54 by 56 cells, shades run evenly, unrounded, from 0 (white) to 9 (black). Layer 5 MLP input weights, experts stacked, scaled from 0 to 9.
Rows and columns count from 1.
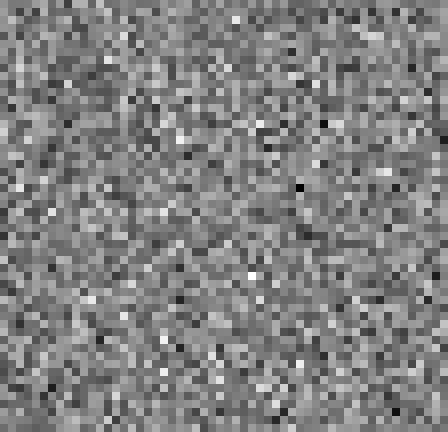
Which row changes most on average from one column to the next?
27
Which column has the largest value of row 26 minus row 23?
6
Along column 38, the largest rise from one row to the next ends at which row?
24
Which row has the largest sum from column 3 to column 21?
12
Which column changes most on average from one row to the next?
14
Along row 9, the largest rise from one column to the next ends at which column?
30
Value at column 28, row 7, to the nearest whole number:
3
